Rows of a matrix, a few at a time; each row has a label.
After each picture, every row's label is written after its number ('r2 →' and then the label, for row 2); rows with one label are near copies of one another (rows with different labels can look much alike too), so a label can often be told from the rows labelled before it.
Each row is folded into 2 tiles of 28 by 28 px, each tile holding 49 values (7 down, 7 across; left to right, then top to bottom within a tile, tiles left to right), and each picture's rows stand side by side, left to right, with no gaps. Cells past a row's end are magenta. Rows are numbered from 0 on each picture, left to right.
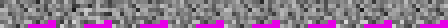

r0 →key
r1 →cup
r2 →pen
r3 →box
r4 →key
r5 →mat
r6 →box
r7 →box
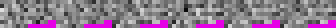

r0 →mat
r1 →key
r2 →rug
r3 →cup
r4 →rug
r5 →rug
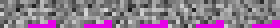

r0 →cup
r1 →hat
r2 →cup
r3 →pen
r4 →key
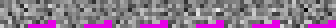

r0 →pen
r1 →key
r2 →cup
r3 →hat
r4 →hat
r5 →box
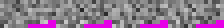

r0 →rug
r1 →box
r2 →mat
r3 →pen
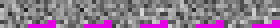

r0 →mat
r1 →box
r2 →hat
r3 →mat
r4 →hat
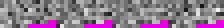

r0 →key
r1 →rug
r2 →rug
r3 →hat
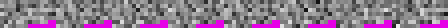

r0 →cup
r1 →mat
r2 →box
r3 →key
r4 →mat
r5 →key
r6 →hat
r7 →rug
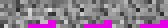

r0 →hat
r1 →pen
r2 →key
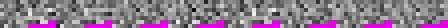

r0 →hat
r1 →rug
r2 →box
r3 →box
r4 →hat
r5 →pen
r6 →mat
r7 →pen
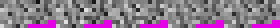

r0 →key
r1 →key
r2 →pen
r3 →key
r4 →key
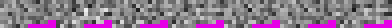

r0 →key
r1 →hat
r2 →box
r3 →cup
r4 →box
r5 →key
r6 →cup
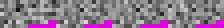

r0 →cup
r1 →box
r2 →box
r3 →mat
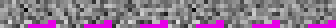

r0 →box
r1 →pen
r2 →rug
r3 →box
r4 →hat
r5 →mat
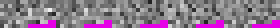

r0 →hat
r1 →hat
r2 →key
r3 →mat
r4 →box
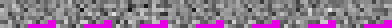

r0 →mat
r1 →box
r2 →cup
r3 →box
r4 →box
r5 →hat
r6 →pen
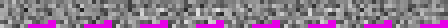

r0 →box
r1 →pen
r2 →hat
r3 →hat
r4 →pen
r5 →hat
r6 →mat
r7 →cup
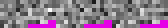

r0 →hat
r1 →key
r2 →rug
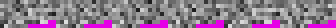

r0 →rug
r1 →box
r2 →key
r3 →pen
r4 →rug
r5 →pen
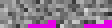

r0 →key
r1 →rug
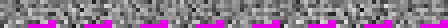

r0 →rug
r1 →pen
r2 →key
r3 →box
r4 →cup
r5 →rug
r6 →pen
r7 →cup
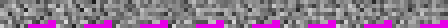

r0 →pen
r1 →key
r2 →rug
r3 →rug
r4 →pen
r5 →cup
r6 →mat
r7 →cup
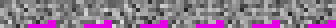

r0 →pen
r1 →hat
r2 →pen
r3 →cup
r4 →cup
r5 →pen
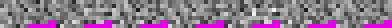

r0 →key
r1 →rug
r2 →mat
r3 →pen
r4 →hat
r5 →box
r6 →mat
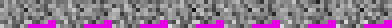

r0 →box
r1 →pen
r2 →mat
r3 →box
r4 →key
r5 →key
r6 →box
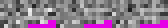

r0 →hat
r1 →rug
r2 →cup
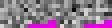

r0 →box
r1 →cup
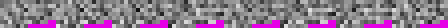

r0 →pen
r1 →box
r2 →box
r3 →rug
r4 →mat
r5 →rug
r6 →cup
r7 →mat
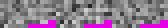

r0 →rug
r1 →cup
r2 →pen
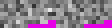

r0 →hat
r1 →mat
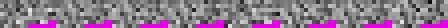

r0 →hat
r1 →pen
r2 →mat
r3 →pen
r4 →rug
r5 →pen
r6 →pen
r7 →key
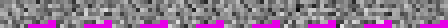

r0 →pen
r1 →hat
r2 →key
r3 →key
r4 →key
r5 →cup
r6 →rug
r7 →mat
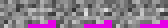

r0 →cup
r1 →hat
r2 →hat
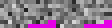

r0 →pen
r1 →rug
